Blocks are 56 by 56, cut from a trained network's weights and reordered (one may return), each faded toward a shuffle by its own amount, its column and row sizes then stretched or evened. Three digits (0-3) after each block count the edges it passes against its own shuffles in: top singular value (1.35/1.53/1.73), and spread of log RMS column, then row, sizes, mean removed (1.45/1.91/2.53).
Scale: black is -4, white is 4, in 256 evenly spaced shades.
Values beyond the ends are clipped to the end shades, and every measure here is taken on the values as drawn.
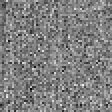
0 0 1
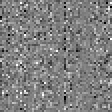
0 3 1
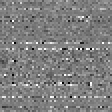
1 0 3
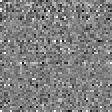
1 1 3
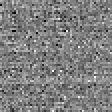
1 1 0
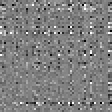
3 3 3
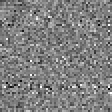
1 0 2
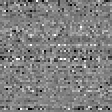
2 0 3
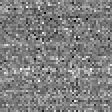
1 1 1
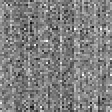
3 0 1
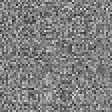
3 0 0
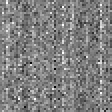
3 2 0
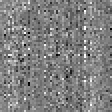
2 3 1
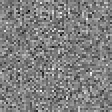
2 1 0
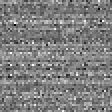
3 0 2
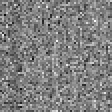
0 0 0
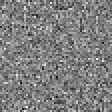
0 0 1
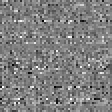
0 0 3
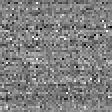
2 0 2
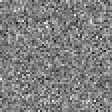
0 1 0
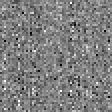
0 2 0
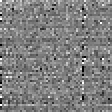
3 2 1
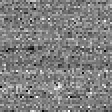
1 1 2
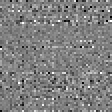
0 1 3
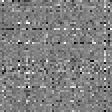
2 2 3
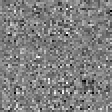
2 2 2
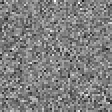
0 0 0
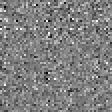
1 2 2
